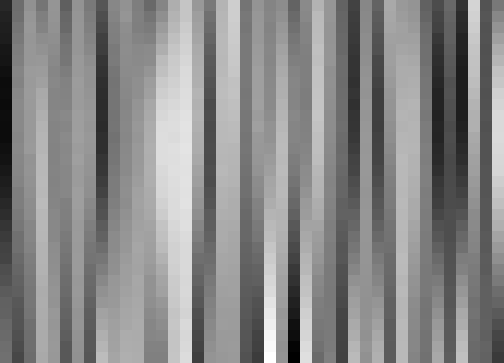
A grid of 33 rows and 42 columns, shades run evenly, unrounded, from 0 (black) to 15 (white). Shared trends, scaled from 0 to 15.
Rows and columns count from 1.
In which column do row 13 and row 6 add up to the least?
1
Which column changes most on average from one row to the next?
42
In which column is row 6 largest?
16
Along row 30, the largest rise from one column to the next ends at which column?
26
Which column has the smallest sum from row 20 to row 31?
25
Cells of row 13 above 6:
33
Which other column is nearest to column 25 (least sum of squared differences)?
29
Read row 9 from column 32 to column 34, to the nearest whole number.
4 9 10
